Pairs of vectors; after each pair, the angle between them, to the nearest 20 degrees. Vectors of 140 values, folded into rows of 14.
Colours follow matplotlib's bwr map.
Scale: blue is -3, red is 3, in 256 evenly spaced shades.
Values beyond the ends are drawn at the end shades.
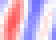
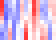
120 degrees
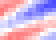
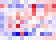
120 degrees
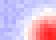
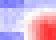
20 degrees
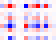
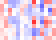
100 degrees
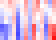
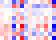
120 degrees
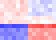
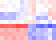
160 degrees
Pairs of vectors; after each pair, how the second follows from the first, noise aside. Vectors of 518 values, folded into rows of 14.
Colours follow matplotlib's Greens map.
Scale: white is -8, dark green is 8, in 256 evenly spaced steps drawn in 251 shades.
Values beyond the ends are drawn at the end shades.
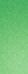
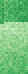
wrapped around, negated, scaled up.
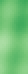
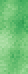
copied.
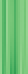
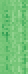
wrapped around, partly zeroed.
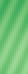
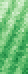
negated, scaled up.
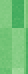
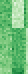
negated, scaled up.
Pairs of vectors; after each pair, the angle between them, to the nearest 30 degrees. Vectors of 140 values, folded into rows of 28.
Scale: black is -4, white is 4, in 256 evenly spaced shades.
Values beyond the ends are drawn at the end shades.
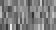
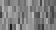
150 degrees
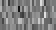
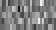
30 degrees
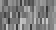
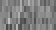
150 degrees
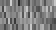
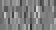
120 degrees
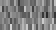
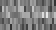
150 degrees
